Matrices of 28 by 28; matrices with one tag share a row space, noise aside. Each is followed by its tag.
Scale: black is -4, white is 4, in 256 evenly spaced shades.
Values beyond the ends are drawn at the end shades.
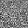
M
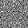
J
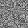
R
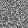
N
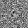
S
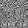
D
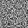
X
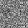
R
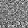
N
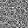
N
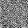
M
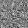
S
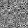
R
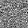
M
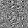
S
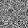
R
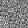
N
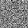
S
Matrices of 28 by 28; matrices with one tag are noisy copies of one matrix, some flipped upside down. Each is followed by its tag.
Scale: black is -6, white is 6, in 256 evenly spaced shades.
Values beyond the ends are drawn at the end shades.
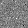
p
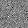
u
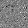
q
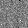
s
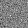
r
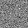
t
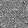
p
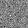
r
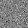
q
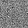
u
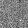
s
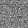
t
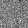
s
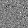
q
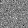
p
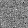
p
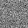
t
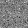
t
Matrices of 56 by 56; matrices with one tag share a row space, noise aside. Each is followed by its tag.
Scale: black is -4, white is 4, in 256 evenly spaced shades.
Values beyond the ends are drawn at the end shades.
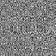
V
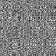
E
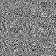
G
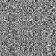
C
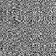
E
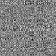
V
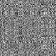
G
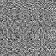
E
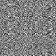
C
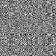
C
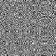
G
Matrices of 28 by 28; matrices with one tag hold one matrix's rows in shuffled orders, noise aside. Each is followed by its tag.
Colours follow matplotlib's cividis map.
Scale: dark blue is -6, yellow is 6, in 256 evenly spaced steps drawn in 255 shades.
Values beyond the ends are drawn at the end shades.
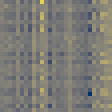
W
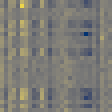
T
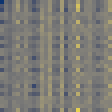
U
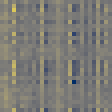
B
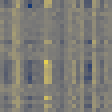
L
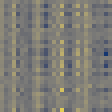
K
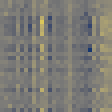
W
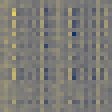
B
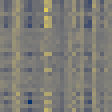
L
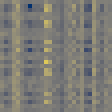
L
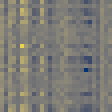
T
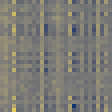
B
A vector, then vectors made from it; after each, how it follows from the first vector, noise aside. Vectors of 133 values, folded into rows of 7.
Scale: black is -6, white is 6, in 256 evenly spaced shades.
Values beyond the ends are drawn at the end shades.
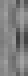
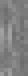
reversed, negated, shrunk.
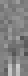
wrapped around, negated, partly zeroed.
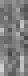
wrapped around, negated.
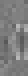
wrapped around, negated, partly zeroed.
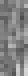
wrapped around, negated.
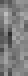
reversed.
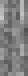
wrapped around, negated.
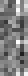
wrapped around, negated, scaled up.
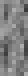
wrapped around.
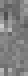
wrapped around, negated, partly zeroed.
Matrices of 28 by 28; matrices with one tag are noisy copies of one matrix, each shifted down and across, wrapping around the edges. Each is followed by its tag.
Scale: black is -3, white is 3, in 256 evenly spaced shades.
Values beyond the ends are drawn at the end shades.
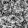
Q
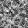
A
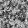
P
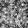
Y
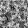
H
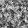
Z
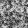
Y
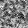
Z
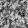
P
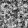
Q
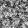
Z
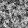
Z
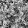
H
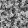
Q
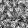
Z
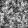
H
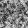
Y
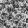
A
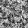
A
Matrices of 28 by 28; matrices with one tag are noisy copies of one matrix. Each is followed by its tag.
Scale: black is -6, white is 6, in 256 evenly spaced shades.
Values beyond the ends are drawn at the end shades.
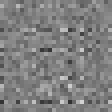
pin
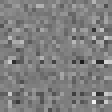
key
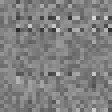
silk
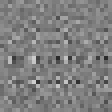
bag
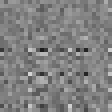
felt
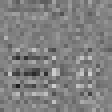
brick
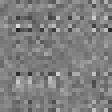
silk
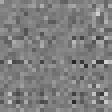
key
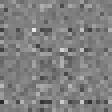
pin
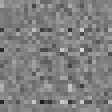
pin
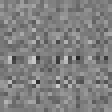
bag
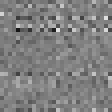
silk
